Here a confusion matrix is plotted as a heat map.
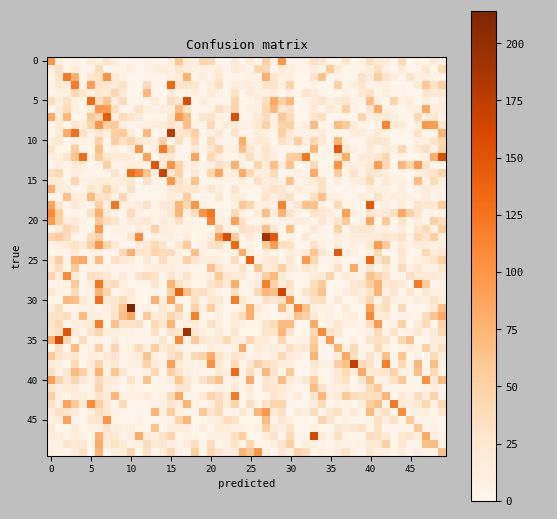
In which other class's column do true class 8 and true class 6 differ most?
42
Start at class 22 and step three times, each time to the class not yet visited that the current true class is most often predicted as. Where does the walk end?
7
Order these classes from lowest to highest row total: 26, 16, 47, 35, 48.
16, 26, 48, 47, 35
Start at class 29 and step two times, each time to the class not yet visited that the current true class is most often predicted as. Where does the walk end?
0
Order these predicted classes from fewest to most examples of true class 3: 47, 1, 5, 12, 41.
41, 1, 12, 47, 5
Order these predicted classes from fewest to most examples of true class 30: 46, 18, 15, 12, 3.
12, 46, 18, 3, 15
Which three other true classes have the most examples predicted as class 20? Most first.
19, 38, 37
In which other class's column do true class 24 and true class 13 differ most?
46
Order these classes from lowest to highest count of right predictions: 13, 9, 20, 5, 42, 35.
9, 42, 35, 20, 5, 13
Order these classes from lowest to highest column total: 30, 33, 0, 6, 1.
1, 30, 0, 33, 6
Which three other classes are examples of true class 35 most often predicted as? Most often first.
1, 16, 0
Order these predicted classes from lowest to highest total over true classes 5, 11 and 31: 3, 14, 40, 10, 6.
3, 6, 14, 40, 10
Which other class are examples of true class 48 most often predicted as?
6
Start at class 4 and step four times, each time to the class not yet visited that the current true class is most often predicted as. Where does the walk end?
38
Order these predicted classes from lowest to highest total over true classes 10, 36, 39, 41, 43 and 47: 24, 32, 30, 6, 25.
32, 25, 30, 24, 6
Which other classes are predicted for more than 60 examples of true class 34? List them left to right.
2, 17, 29
